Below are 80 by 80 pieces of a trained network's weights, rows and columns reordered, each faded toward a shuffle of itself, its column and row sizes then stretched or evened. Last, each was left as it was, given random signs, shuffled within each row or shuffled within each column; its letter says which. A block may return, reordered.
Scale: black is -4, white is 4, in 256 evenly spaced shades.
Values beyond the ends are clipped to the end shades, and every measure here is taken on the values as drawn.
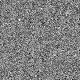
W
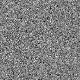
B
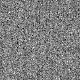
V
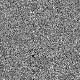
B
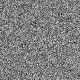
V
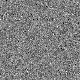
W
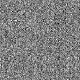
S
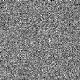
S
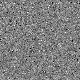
W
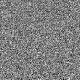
S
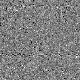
S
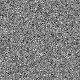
V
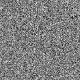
S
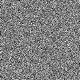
V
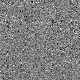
B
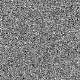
B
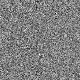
B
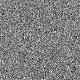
B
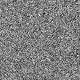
W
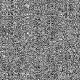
S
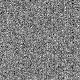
V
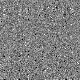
S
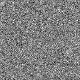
B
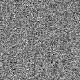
S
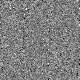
V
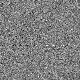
W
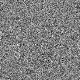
B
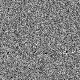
W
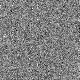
V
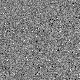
B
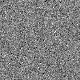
V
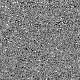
W
